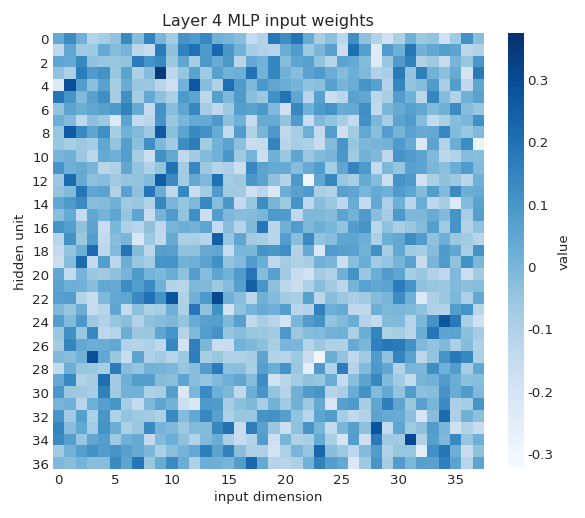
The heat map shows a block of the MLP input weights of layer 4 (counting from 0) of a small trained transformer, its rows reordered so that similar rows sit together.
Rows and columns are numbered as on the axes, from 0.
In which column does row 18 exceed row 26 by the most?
6
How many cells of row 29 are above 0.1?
4
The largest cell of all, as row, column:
3, 9
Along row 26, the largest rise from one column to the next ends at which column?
12
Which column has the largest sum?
14
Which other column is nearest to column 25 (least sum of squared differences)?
5
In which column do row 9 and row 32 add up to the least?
32
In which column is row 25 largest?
33
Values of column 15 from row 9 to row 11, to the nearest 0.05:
0.05 0.1 -0.1
